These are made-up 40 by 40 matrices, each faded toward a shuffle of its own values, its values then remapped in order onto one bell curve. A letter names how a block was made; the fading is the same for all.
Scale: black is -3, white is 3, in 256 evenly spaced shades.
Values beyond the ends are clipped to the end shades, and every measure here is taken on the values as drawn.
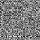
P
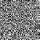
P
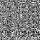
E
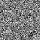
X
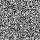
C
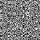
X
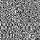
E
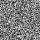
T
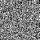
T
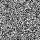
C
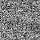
T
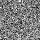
C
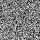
C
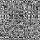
P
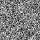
T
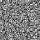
T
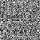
E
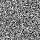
C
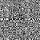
P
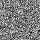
C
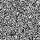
C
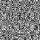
E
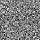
T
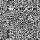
P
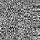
E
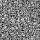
T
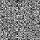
X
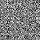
X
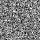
C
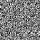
T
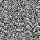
E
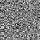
E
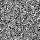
C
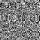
E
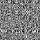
P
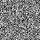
T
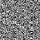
X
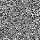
X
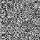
E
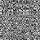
P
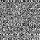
P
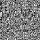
E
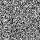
C
